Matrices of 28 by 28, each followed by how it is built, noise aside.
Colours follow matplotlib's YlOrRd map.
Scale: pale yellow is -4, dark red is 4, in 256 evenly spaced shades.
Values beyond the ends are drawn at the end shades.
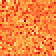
block diagonal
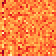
uneven columns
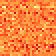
uneven rows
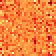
uneven columns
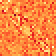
banded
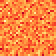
repeating columns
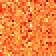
uneven columns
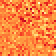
upper triangular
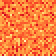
repeating columns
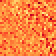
upper triangular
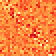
banded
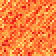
Hankel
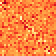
banded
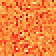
uneven columns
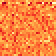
uneven rows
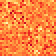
block diagonal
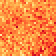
smooth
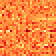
uneven rows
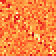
banded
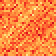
Hankel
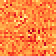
block diagonal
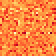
uneven rows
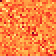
banded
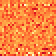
uneven rows
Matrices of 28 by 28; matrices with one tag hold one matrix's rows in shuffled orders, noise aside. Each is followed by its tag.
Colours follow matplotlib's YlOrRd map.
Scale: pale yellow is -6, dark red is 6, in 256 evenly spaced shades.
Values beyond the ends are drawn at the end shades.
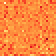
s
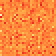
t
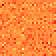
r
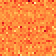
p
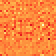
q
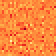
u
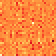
t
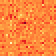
u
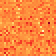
q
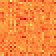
u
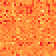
q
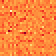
u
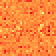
q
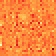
t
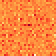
p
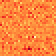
p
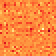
q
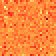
s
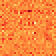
p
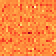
p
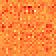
p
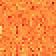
t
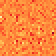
t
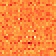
p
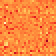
s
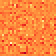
u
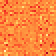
s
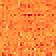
p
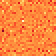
r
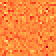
s
